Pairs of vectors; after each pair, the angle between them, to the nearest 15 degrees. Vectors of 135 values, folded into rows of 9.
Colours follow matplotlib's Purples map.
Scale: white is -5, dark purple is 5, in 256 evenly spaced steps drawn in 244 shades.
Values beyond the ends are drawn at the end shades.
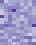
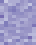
45 degrees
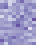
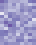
105 degrees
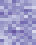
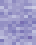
30 degrees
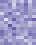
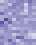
135 degrees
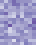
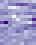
60 degrees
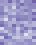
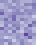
105 degrees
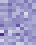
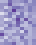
60 degrees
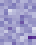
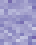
45 degrees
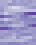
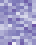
105 degrees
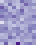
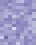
105 degrees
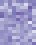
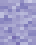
120 degrees
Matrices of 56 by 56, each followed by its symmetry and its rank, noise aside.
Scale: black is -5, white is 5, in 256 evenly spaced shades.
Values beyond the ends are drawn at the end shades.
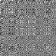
symmetric, rank four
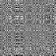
no symmetry, rank four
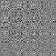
symmetric, rank four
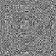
symmetric, rank six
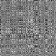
no symmetry, rank four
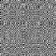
no symmetry, rank five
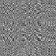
no symmetry, rank four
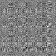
antisymmetric, rank six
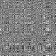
no symmetry, rank four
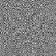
antisymmetric, rank six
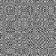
symmetric, rank four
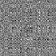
no symmetry, rank four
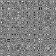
symmetric, rank six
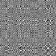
symmetric, rank four
